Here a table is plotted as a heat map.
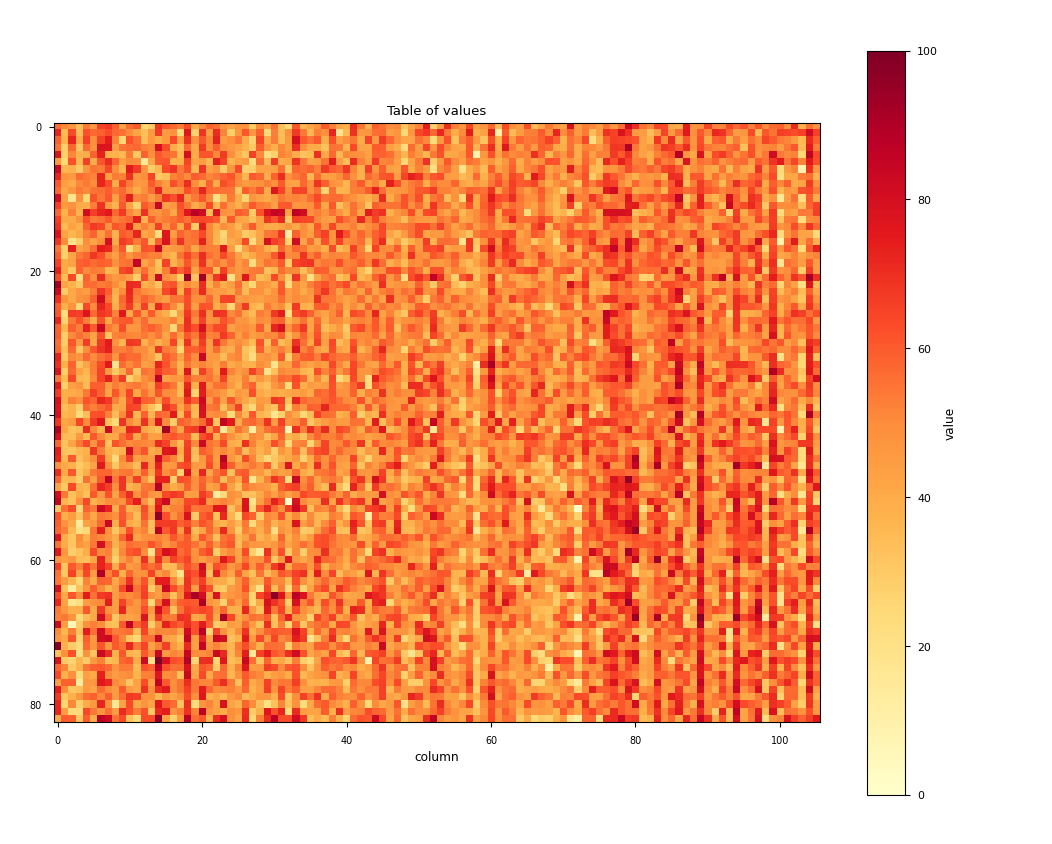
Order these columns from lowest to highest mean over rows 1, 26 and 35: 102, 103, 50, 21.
21, 103, 50, 102
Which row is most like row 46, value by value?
80
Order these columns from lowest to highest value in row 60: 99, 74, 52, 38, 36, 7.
74, 7, 38, 99, 52, 36
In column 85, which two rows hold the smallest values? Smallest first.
74, 54
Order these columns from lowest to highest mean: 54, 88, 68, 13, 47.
68, 13, 88, 54, 47
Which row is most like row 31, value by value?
3
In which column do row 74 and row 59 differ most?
69
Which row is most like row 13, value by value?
19
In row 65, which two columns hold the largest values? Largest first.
30, 19
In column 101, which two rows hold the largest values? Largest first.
82, 77
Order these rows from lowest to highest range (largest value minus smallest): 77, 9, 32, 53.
9, 32, 77, 53
